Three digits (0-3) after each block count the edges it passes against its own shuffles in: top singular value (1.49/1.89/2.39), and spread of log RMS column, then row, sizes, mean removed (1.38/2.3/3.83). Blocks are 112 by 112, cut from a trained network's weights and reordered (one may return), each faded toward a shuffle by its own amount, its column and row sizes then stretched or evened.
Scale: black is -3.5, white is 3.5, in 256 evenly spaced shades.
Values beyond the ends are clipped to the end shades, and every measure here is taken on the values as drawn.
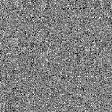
1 1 1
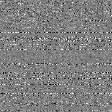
0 0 3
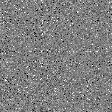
0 1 1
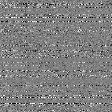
1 1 3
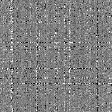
2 2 2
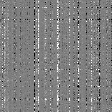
3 3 1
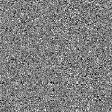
1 1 1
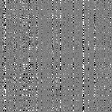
3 3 2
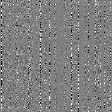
1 3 1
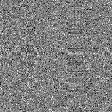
2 0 0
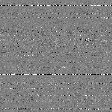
3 0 2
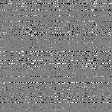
1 2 3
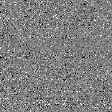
0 1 2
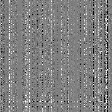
3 3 1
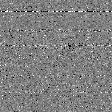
2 0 2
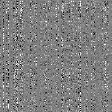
0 3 2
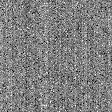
1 0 0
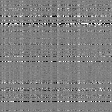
3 0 3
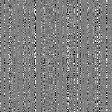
3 3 1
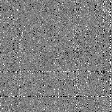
2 2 1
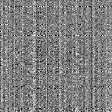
3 1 2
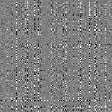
3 3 2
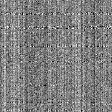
3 1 2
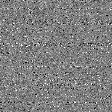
0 0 2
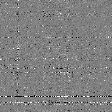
3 1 2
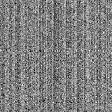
3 0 1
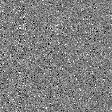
1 1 0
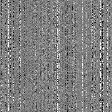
3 3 0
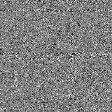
0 1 2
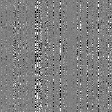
2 3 1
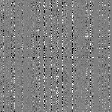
2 3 1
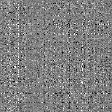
1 2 2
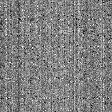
2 1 1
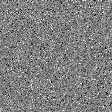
1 0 0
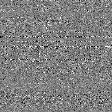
0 1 2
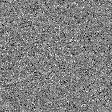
0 0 0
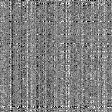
3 2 2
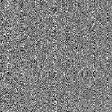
2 2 0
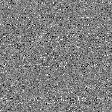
0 0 2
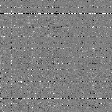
3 1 2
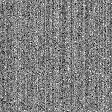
2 0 0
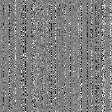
2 3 1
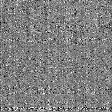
1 0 2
